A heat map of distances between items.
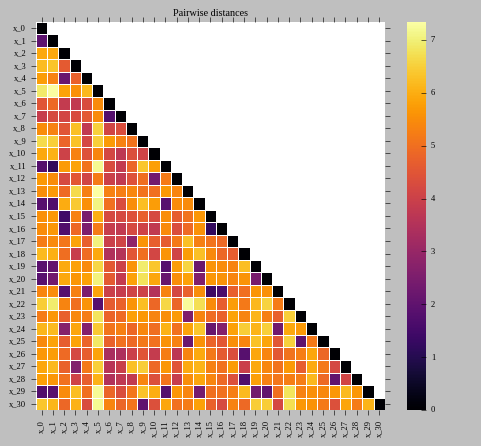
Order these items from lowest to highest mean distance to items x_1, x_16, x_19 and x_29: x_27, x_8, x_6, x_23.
x_6, x_8, x_23, x_27
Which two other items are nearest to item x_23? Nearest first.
x_25, x_13
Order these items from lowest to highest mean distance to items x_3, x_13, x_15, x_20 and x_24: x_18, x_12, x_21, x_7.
x_21, x_7, x_12, x_18
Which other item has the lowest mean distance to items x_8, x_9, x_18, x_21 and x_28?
x_26
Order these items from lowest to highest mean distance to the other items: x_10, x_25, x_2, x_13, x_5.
x_2, x_10, x_25, x_13, x_5
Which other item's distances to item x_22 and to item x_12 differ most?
x_5
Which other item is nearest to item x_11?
x_1
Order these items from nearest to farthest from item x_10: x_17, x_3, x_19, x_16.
x_16, x_17, x_3, x_19
